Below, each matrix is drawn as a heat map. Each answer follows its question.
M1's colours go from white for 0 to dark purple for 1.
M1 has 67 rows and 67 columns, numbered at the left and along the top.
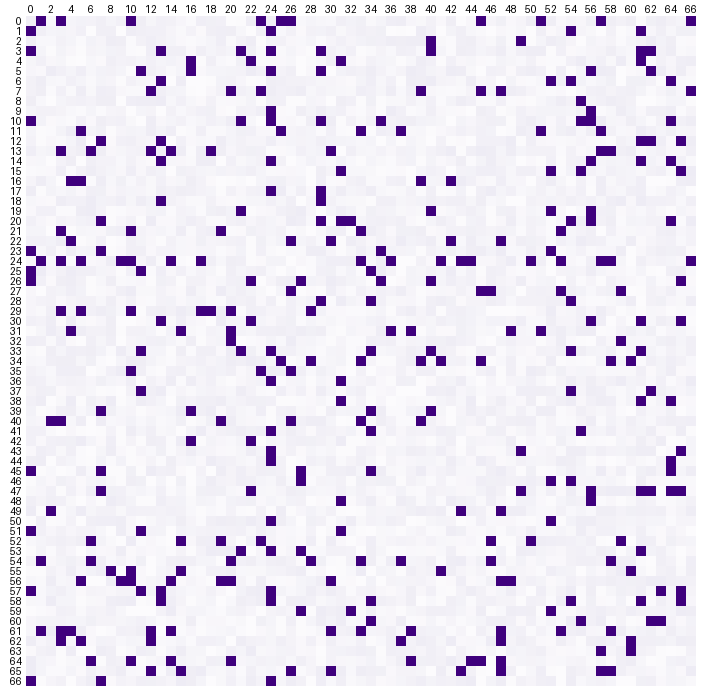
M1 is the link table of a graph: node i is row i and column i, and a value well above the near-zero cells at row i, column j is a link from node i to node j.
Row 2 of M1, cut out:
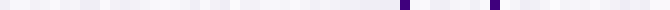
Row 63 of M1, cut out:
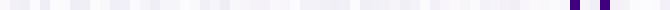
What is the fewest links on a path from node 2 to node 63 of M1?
5
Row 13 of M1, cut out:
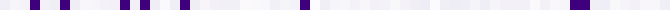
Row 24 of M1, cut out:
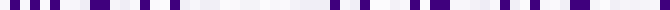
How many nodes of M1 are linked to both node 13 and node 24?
4
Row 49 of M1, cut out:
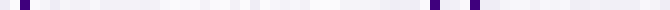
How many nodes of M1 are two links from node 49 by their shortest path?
9
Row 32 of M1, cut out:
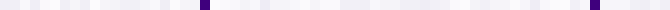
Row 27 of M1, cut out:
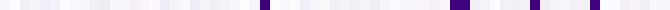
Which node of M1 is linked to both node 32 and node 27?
node 59
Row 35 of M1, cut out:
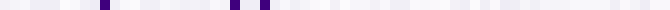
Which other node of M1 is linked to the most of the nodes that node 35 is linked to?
node 0
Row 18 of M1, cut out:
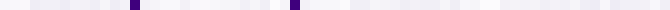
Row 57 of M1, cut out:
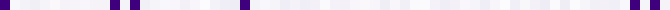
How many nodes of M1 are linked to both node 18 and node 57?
1
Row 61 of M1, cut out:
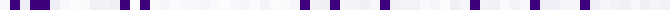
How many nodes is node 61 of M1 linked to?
11
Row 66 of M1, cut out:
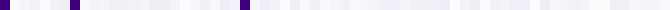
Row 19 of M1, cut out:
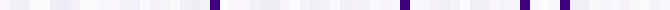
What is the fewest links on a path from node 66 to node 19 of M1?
4
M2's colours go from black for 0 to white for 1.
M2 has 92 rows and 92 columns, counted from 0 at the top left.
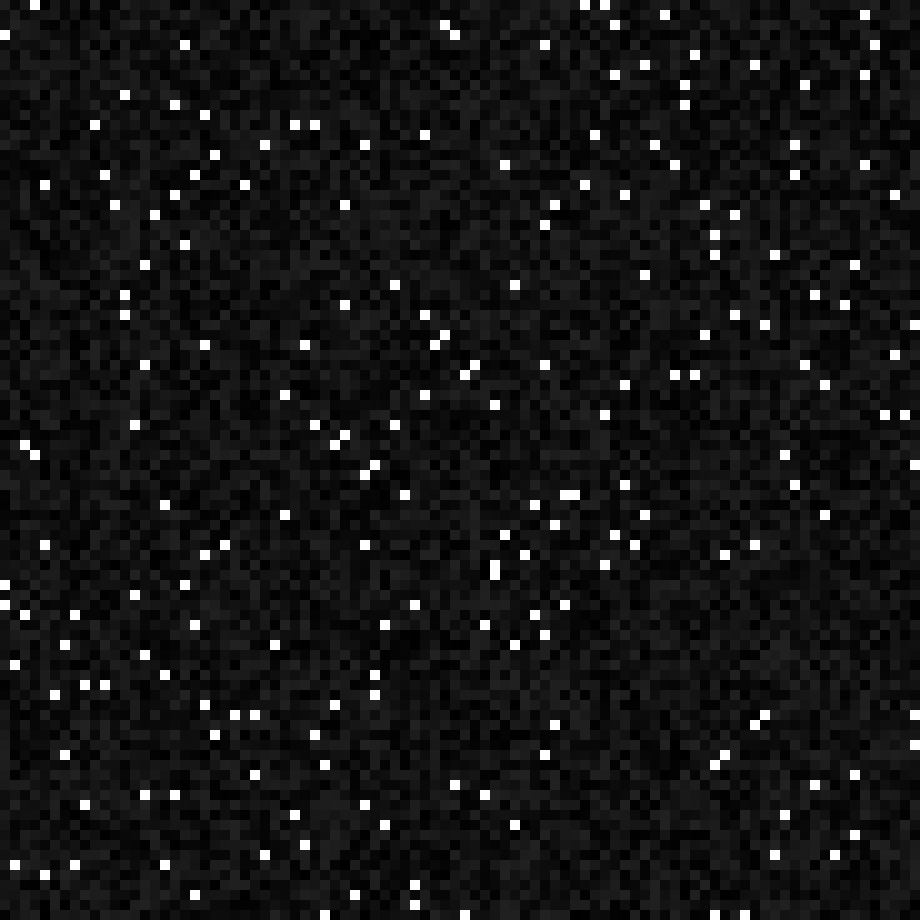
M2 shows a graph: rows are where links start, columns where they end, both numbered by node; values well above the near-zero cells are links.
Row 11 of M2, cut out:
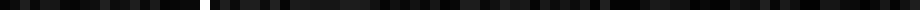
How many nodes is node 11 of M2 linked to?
1
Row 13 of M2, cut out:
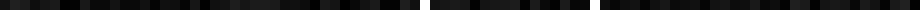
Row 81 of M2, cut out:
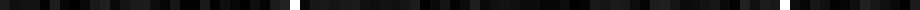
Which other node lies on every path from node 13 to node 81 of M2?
node 42
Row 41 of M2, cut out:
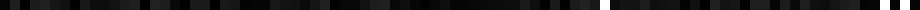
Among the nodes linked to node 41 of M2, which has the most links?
node 60
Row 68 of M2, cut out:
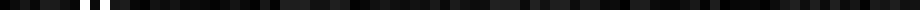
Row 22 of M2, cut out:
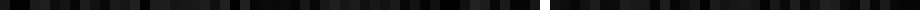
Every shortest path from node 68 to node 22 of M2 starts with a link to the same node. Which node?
node 8
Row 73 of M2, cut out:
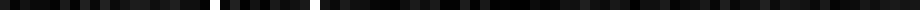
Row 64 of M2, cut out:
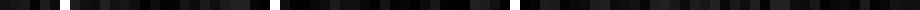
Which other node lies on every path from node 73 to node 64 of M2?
node 31
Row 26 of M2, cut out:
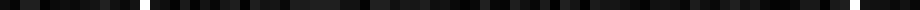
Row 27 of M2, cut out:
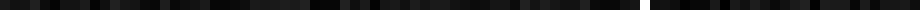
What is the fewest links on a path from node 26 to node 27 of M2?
7
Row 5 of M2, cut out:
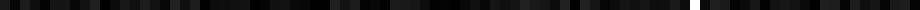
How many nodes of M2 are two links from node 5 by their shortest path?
1
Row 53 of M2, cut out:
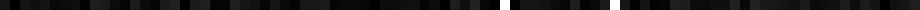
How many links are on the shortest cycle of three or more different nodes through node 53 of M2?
6
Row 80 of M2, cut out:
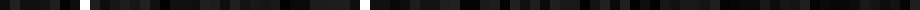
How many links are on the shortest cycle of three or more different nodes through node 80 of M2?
8
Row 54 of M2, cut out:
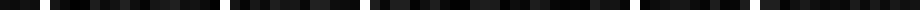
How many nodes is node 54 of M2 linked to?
5
